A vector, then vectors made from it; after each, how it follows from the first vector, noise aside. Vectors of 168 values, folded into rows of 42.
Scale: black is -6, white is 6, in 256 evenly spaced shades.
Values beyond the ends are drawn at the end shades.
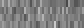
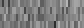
negated.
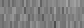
negated, shrunk.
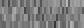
negated.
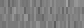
negated, shrunk.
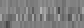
reversed, partly zeroed.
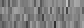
negated.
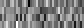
reversed, negated, scaled up.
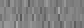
reversed, negated, shrunk.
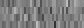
negated.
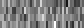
scaled up.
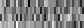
reversed, negated, scaled up.
